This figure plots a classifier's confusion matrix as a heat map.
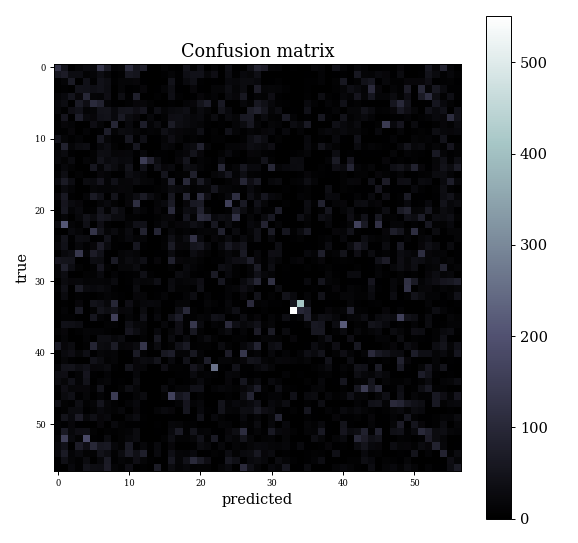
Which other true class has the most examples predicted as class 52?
4
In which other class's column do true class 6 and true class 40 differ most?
26
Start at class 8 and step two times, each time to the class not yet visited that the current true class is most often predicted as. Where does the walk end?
16
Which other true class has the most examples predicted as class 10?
0
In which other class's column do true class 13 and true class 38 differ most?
12
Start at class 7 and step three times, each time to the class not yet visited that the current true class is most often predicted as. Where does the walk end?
24
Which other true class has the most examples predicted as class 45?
22
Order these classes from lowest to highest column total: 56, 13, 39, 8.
13, 39, 56, 8
